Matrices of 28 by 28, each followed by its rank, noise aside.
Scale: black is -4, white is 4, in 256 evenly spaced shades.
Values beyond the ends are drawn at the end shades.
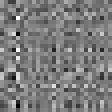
three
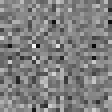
six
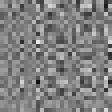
three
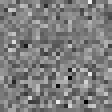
eight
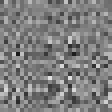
three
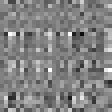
three
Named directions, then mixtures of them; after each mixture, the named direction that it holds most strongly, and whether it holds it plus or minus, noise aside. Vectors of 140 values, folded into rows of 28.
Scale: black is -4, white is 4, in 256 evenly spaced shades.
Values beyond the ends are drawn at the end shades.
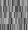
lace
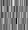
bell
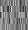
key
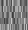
lace, minus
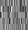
key, plus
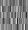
bell, minus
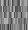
lace, plus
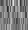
key, plus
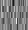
bell, minus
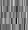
bell, plus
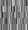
bell, plus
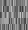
lace, plus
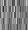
bell, minus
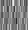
bell, plus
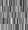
lace, minus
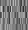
key, plus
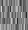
lace, minus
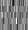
bell, minus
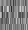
key, minus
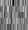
key, minus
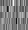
bell, plus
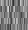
lace, plus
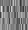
key, plus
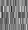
key, minus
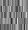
lace, plus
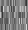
key, minus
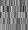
key, plus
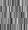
lace, plus
